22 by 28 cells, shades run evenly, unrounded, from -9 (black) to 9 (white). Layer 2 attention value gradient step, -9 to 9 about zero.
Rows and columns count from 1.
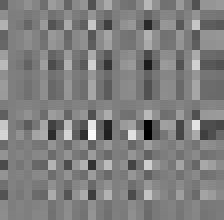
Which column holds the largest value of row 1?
19
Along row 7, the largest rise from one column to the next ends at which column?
12
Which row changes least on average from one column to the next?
11
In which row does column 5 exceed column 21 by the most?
14
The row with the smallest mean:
13
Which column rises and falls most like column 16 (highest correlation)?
21
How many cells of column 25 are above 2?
7
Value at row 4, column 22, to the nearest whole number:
-1
